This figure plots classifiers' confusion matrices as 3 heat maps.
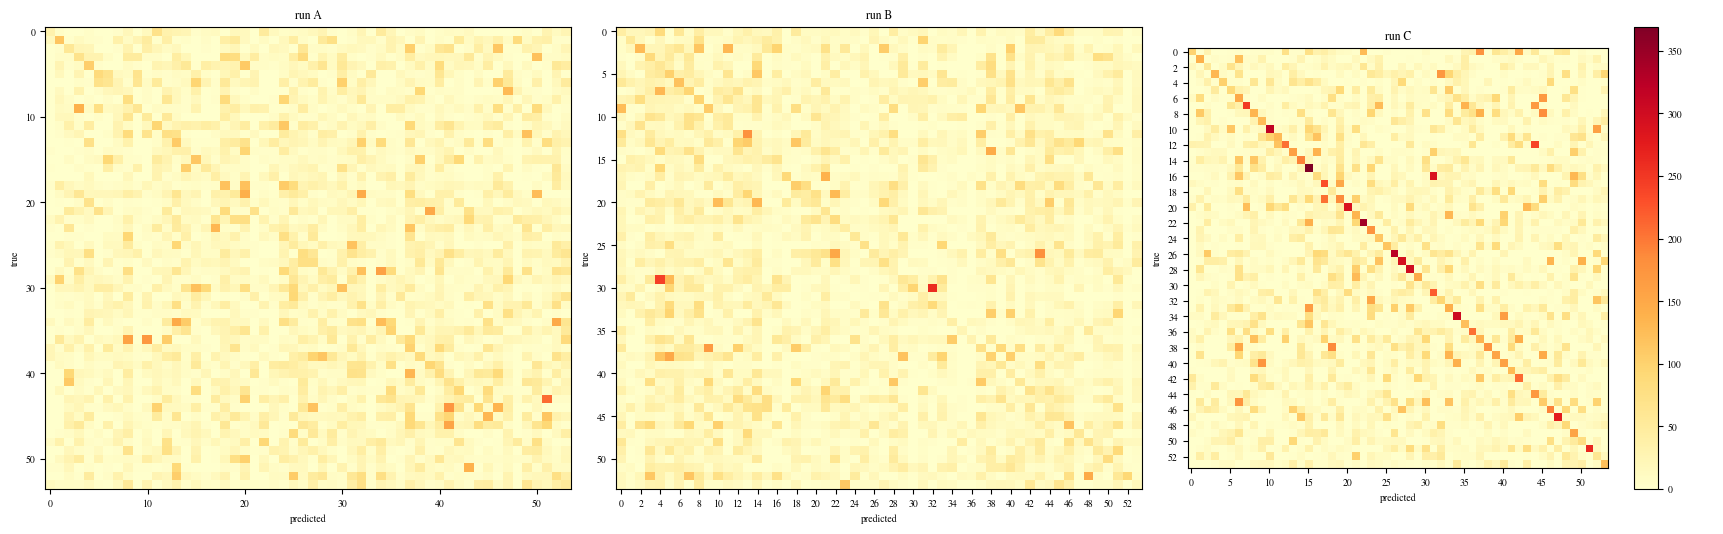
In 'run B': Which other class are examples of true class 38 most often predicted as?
5
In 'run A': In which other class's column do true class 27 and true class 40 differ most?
37
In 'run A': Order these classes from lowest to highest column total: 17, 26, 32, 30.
17, 30, 26, 32
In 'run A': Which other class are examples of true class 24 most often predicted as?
8
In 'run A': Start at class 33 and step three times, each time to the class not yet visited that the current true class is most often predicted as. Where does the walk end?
31
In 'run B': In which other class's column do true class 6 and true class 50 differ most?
31
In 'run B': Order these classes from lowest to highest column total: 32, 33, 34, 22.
34, 32, 33, 22
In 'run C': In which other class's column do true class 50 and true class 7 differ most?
44
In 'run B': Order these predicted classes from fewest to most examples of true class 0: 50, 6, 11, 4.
11, 50, 6, 4
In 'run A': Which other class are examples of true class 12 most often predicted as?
49
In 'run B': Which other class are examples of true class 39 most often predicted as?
43
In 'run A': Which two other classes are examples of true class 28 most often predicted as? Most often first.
34, 32
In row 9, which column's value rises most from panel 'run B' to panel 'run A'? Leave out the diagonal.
3
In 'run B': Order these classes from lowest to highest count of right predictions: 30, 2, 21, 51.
51, 21, 30, 2
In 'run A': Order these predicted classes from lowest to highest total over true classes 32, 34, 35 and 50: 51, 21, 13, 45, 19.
21, 51, 19, 45, 13
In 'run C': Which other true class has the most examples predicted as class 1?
8
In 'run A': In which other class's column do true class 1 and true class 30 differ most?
15
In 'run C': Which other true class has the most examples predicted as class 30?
45
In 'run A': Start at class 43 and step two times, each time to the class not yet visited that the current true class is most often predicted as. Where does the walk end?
13
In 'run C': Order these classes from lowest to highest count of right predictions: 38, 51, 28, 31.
38, 31, 51, 28
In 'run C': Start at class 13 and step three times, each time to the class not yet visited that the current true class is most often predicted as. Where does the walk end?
20
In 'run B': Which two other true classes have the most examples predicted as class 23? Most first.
53, 43
